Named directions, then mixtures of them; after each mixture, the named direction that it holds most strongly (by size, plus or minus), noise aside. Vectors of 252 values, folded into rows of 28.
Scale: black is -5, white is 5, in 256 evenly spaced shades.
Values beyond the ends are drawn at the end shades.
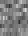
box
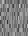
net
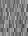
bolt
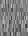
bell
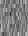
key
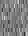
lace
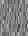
net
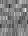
box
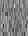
bell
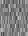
key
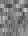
box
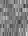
box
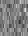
bolt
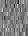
lace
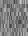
bolt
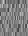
net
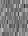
key
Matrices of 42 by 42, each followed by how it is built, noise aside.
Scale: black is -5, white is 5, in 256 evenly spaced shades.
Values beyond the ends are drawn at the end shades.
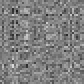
low rank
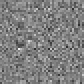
low rank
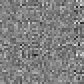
low rank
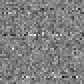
uneven rows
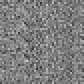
repeating rows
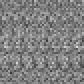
repeating columns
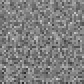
repeating columns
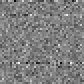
uneven rows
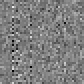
uneven columns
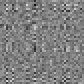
low rank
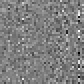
uneven columns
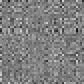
low rank
